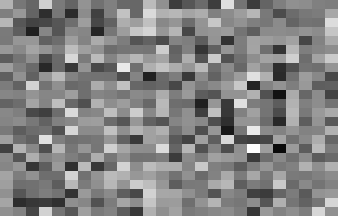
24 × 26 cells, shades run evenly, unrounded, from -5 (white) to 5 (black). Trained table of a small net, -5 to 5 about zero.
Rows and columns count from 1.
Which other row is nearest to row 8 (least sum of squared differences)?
2
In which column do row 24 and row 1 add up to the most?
20
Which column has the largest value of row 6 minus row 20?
22
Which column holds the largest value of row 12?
16
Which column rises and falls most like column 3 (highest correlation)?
8
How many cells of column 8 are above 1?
6
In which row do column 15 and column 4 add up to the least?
24
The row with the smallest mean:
7
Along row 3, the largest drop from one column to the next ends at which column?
26
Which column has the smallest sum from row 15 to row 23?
12
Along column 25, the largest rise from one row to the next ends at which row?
18
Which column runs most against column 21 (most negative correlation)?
1
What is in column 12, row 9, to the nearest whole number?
4
